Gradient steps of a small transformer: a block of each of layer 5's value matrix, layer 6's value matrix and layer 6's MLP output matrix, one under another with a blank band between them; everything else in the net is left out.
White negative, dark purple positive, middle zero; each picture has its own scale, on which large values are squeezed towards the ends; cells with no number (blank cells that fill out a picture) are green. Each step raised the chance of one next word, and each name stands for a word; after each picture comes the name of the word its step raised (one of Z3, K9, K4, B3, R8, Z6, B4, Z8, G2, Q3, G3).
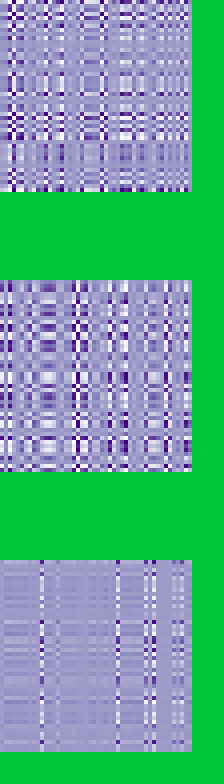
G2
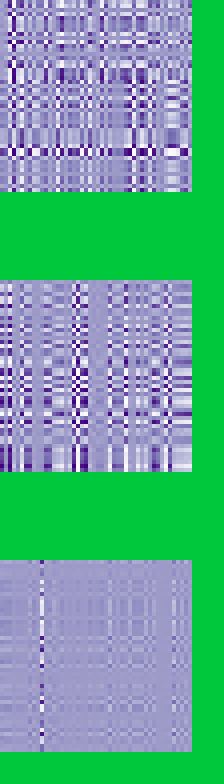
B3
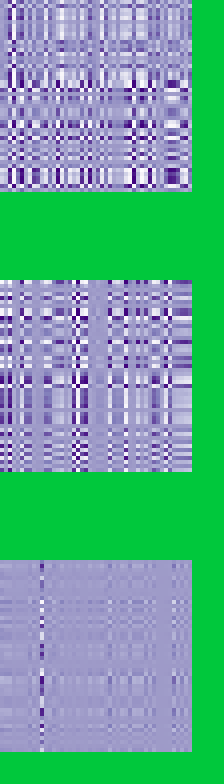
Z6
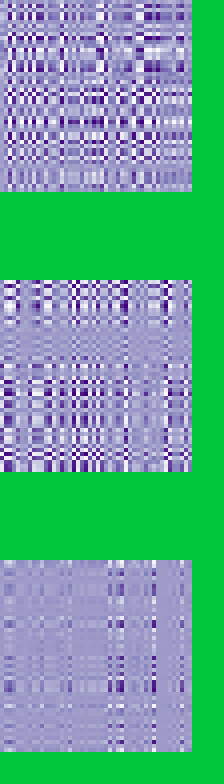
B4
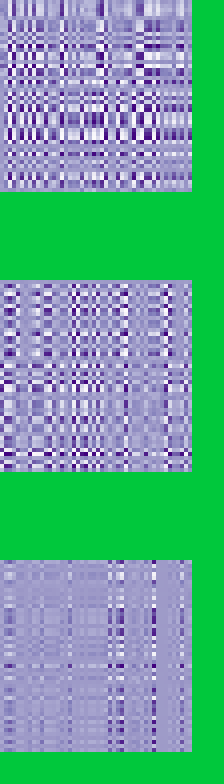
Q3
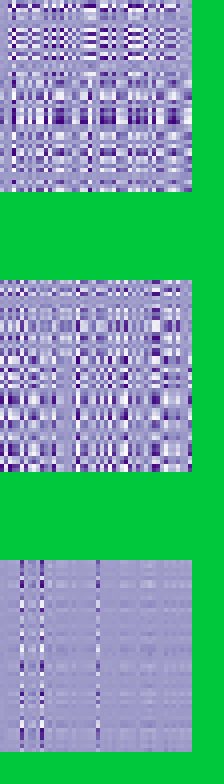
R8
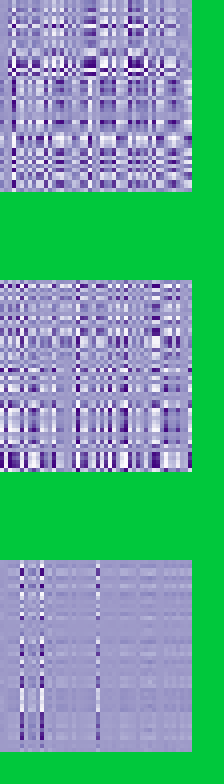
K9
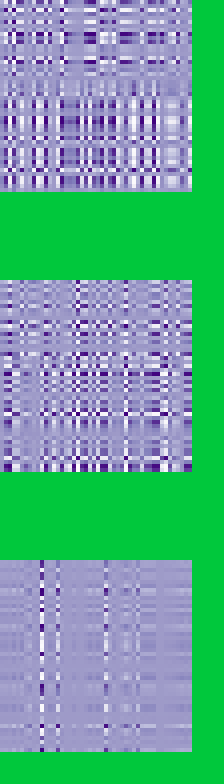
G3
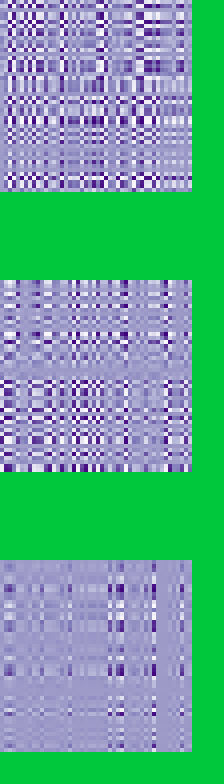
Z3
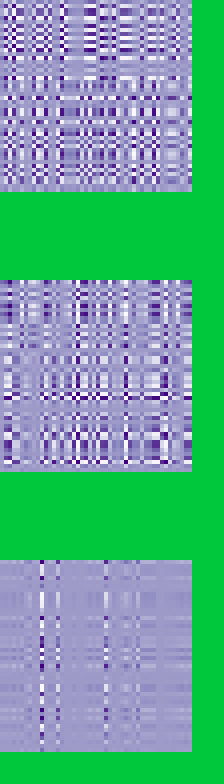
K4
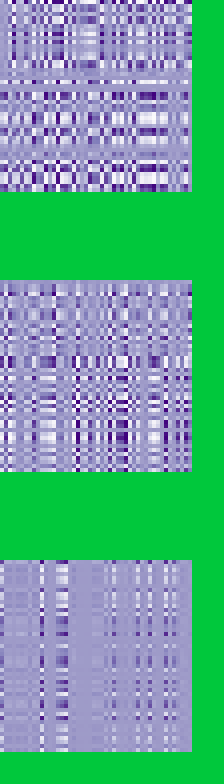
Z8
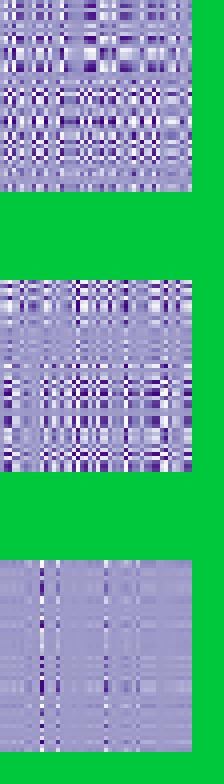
B4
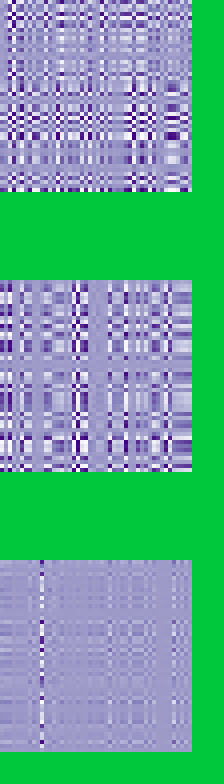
G2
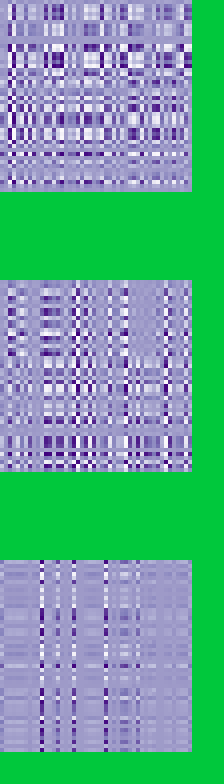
Q3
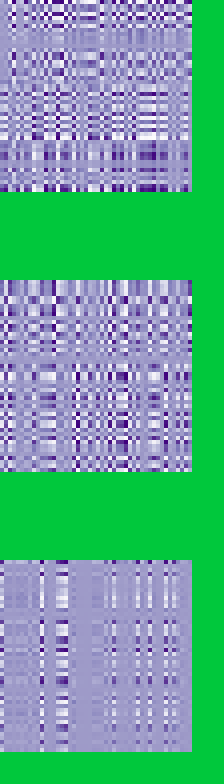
G2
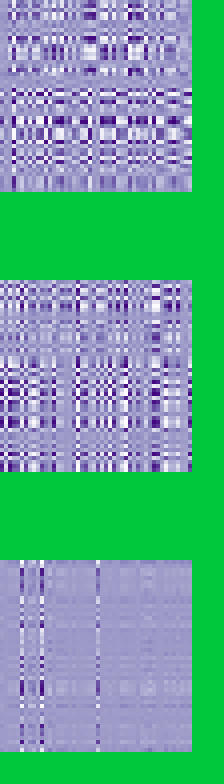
B4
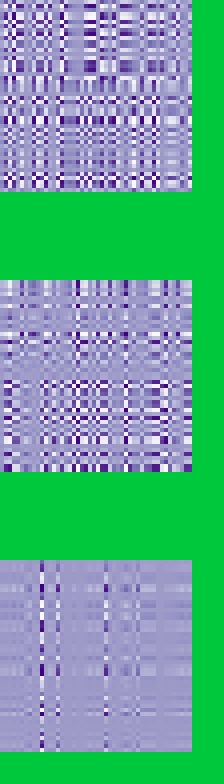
Z3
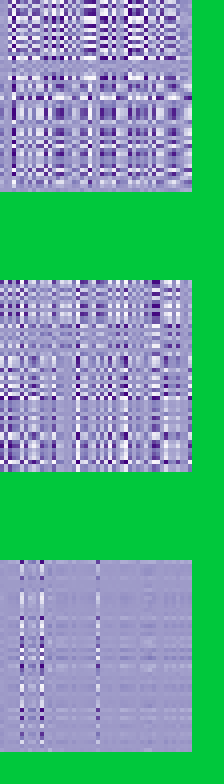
K4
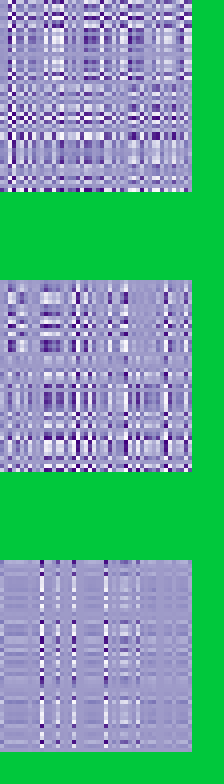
G2
